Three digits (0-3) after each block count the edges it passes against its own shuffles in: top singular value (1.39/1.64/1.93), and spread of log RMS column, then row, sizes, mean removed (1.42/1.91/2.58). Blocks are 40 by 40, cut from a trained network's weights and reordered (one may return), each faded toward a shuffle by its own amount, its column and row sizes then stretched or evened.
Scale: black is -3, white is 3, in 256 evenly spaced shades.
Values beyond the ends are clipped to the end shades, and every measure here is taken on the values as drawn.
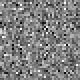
0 1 1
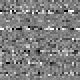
0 0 3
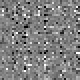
0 2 1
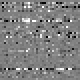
1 0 3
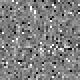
0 0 0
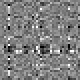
3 2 2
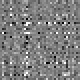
2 2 3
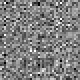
2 2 0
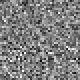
1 0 1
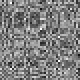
3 0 0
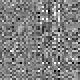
3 2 1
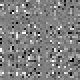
1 3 2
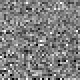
0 0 2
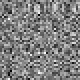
3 1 0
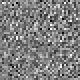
2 1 1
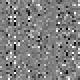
0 3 0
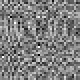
3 1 1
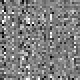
0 3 1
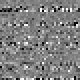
2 0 3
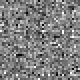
0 1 1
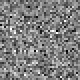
0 0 1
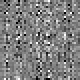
3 3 1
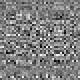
3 0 3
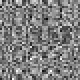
3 0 1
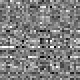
3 0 3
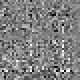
1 2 2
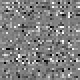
1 1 3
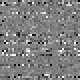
0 1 3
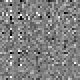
1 2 1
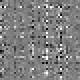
2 3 2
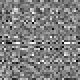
3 0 3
